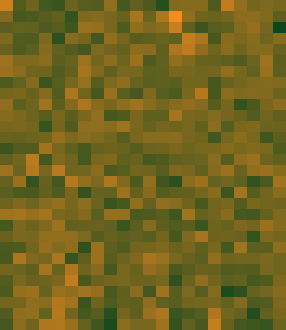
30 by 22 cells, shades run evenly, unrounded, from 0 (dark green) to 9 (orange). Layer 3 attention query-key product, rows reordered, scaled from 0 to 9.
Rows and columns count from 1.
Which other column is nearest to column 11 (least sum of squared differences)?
8
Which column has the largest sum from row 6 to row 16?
7
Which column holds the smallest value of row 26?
14
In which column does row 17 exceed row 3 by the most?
22
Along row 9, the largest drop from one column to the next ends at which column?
17
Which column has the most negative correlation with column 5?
9
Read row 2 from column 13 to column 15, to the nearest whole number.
6 9 5
